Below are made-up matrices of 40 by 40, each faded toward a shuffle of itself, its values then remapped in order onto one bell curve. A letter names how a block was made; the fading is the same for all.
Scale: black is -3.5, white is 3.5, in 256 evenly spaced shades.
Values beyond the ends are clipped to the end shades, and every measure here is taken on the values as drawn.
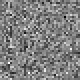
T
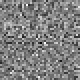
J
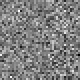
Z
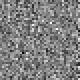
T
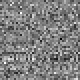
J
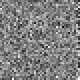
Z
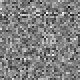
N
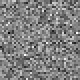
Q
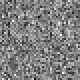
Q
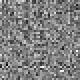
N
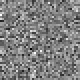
Q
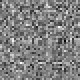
J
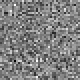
Q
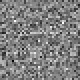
J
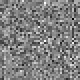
Q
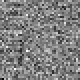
Q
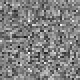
N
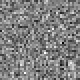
Q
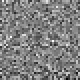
J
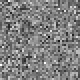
T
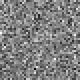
T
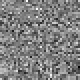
N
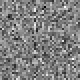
Z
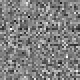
N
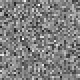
T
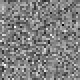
Z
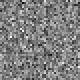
T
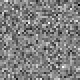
T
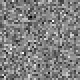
Z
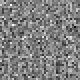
N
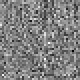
Q
